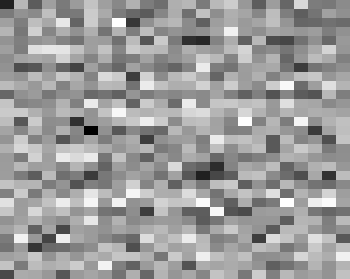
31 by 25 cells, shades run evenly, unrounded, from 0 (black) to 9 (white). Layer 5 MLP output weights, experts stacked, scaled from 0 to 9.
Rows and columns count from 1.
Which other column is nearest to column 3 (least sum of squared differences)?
5
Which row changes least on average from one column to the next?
13
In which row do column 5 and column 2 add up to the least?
8
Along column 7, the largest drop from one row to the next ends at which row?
15
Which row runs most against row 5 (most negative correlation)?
27
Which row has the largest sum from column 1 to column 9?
23
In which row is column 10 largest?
22
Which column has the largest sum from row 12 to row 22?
18
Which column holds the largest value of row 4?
17
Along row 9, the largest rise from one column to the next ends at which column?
11
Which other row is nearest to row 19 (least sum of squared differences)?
25
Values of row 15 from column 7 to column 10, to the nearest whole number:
0 5 3 5
